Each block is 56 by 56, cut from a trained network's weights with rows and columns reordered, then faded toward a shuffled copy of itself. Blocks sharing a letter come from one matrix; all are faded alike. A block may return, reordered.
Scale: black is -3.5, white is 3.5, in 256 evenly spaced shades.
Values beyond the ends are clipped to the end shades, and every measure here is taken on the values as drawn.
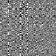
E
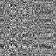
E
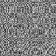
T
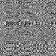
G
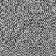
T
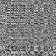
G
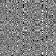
E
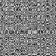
G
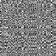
E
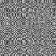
T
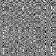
E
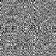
E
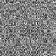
G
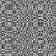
T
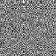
E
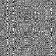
E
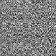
G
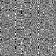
E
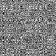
G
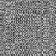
T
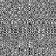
E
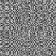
T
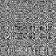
G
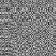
T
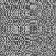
T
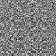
G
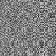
T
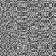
T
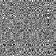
E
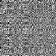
G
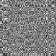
E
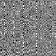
E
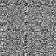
G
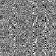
E
